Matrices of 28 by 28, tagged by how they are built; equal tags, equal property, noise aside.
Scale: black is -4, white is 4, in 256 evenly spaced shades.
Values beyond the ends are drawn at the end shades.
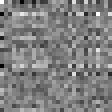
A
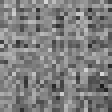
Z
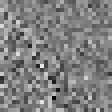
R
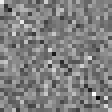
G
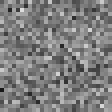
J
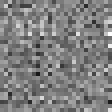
A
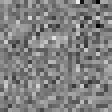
A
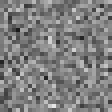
J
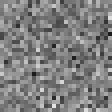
J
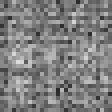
Z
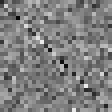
G
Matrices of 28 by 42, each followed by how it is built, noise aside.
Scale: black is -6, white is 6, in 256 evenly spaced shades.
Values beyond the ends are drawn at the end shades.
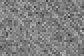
Toeplitz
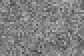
smooth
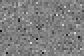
sparse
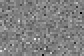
sparse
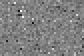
sparse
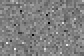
sparse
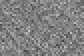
Toeplitz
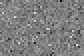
sparse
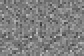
repeating columns
